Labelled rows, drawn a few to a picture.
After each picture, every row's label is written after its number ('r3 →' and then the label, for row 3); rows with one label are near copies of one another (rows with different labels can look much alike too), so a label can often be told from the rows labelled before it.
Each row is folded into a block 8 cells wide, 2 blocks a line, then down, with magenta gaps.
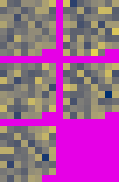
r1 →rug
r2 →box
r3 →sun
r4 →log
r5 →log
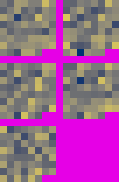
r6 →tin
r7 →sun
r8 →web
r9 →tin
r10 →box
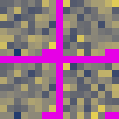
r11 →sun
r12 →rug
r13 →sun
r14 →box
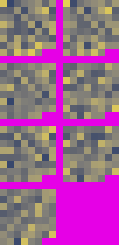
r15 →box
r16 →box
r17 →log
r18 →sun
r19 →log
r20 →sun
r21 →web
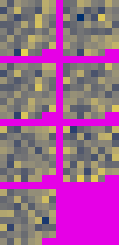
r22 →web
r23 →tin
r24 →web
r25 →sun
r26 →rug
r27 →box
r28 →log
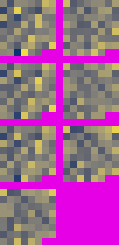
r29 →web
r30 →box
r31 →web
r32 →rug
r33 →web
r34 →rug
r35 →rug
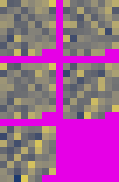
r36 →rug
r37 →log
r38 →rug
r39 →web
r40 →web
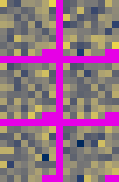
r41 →rug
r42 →sun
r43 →box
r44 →box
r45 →log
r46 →tin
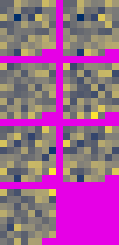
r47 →tin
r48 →tin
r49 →box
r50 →box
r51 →sun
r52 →sun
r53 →rug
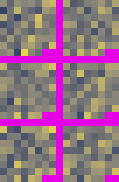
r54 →web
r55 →box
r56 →rug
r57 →web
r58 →rug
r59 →sun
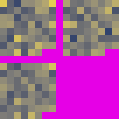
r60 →rug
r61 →log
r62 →rug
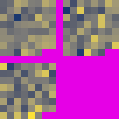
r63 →tin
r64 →web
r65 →box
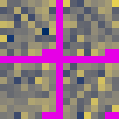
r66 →log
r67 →rug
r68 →tin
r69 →web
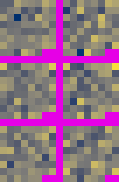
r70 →tin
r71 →web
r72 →rug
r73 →rug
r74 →log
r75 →sun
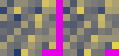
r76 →web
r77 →web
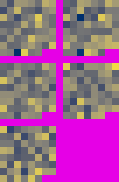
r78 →web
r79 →tin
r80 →sun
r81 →rug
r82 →box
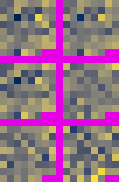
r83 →tin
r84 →tin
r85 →tin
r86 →rug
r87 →log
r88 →box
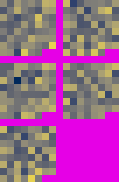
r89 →web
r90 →box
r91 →tin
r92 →log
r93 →box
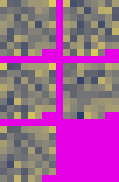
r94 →rug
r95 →box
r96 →rug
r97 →tin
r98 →rug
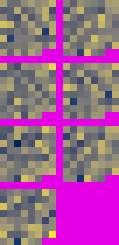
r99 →log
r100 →web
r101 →rug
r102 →log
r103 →tin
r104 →web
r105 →sun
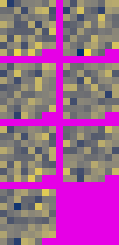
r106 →box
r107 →web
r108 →web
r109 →log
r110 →box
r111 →sun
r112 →tin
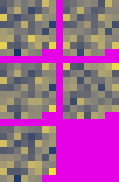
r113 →sun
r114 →sun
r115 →sun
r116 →rug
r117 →sun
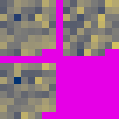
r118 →tin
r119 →web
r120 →tin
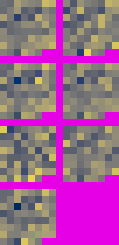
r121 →tin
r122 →web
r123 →tin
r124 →tin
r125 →box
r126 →sun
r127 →tin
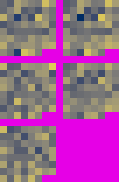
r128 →tin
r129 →tin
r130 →rug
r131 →tin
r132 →box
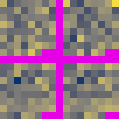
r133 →box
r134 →rug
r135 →tin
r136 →tin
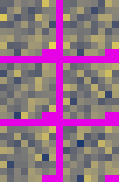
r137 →sun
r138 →sun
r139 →web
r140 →log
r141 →log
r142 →tin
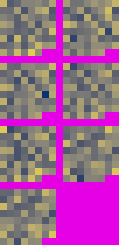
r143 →box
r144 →log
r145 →log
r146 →box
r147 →box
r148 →sun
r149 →sun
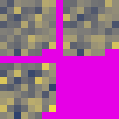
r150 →web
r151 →sun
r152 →sun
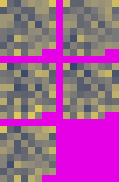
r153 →rug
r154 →rug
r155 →box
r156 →box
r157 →rug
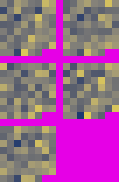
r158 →web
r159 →tin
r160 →box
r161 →web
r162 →tin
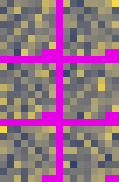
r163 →web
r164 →rug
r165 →box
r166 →web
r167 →rug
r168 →log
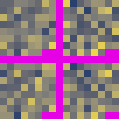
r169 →sun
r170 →box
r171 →web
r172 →box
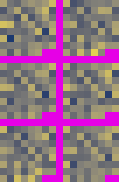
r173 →log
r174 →box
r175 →log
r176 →log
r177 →box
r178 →log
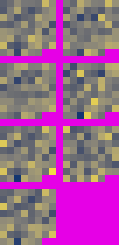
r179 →sun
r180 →tin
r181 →tin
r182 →web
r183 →sun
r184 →box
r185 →sun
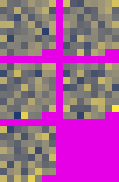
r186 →log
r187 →rug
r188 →web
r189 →sun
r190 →box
